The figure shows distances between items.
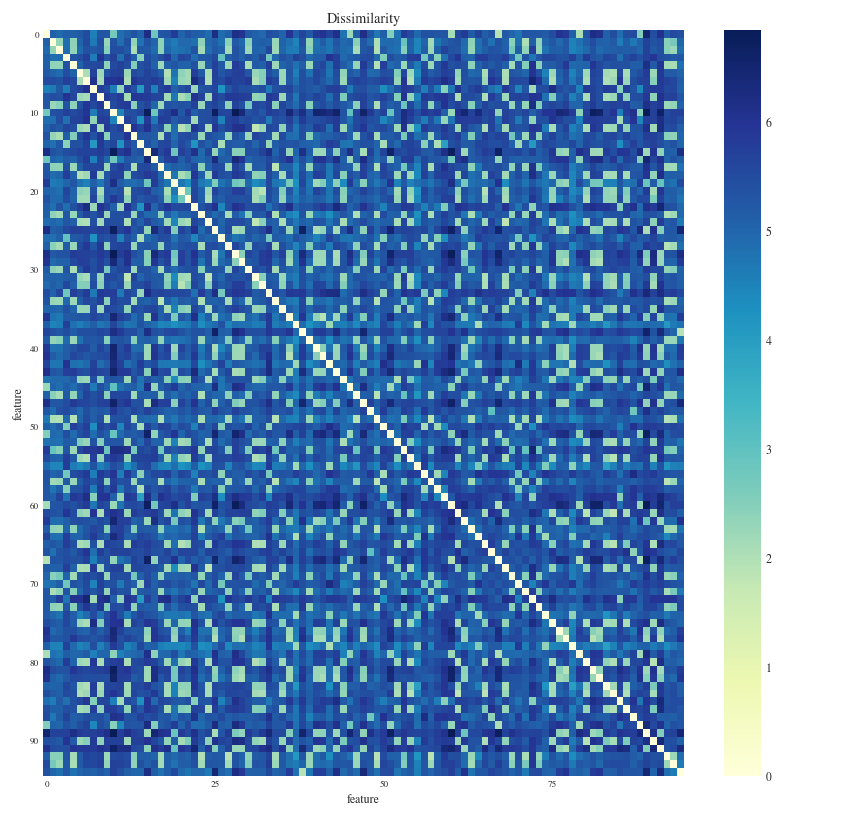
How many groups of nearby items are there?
9
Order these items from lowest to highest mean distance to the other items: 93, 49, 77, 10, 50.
49, 93, 77, 50, 10
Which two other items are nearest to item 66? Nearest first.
87, 48
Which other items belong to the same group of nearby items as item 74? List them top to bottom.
37, 42, 55, 64, 78
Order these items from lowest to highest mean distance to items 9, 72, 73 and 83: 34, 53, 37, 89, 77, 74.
34, 53, 37, 74, 77, 89
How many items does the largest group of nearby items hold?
23
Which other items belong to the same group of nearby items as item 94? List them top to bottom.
38
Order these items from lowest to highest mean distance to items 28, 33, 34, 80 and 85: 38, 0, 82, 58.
58, 82, 0, 38
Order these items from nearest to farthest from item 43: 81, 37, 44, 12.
81, 37, 44, 12
